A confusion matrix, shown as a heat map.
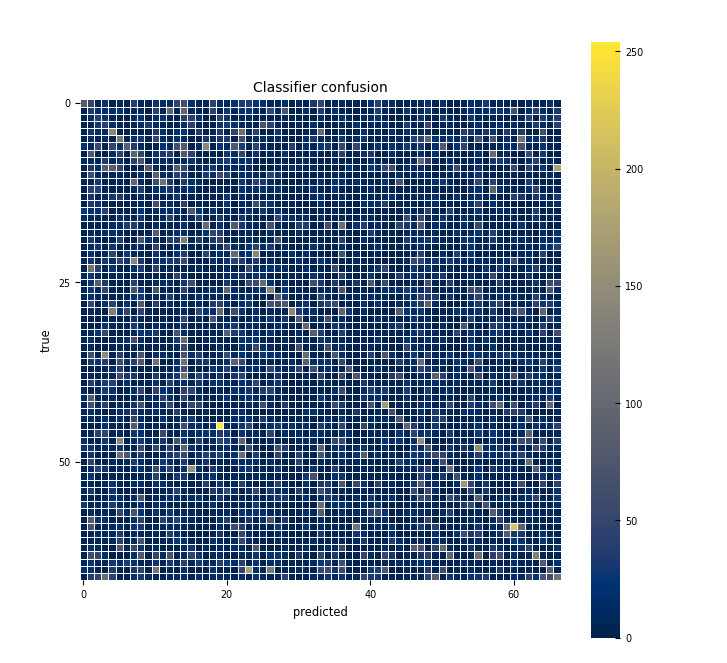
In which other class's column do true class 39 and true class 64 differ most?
36
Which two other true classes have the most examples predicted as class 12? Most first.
1, 63
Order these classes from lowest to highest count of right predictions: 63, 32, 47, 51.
32, 51, 63, 47
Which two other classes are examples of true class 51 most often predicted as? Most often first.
15, 63
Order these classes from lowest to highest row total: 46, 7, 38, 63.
46, 7, 38, 63
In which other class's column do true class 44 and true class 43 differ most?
62
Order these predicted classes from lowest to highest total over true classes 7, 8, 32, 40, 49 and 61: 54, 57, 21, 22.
54, 21, 57, 22
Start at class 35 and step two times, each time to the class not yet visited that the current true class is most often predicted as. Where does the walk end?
25
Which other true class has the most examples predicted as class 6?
49
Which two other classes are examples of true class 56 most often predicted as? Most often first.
33, 54
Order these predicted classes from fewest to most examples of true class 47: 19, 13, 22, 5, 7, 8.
7, 8, 19, 13, 22, 5
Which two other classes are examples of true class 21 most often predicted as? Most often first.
24, 36
